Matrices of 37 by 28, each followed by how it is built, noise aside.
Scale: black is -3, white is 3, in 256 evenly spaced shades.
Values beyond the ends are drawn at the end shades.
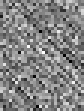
Toeplitz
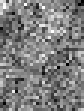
smooth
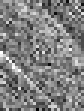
Toeplitz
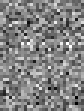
repeating columns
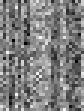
blocks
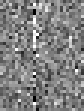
uneven columns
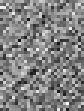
Hankel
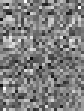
blocks
